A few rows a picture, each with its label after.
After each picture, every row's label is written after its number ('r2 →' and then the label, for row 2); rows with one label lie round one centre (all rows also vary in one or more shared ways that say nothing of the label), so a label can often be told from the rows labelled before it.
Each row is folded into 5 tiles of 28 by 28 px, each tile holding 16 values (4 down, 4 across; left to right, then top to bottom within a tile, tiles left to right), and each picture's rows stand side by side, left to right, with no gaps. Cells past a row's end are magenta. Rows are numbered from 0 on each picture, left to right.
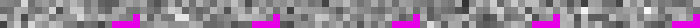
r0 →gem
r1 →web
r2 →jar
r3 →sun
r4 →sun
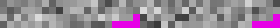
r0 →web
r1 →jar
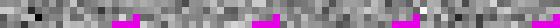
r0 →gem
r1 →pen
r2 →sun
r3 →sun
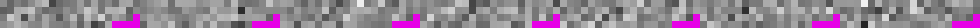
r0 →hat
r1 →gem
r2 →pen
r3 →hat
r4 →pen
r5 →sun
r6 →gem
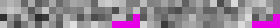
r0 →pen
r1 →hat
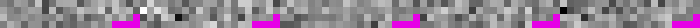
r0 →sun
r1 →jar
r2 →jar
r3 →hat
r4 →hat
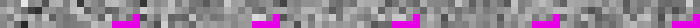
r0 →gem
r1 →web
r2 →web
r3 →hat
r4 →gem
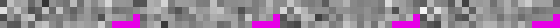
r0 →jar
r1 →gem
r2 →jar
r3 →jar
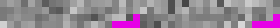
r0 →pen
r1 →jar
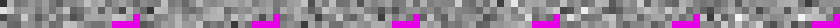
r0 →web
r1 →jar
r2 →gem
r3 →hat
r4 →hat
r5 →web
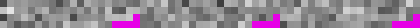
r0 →web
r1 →jar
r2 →gem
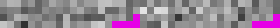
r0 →pen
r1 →jar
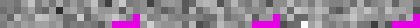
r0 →web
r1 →sun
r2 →jar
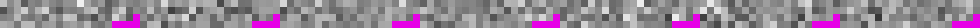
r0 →pen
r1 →gem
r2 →hat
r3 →web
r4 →pen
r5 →jar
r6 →gem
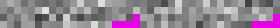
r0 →pen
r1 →sun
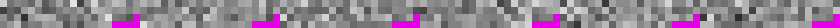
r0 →hat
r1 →pen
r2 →gem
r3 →hat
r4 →jar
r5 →hat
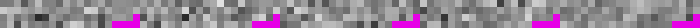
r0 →sun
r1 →pen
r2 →jar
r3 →hat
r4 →pen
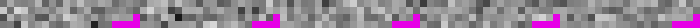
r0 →jar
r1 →gem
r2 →sun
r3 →web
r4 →web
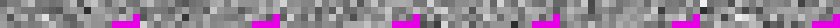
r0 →web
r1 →pen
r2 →hat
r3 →jar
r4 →gem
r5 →hat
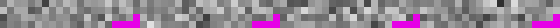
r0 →jar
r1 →sun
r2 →hat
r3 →sun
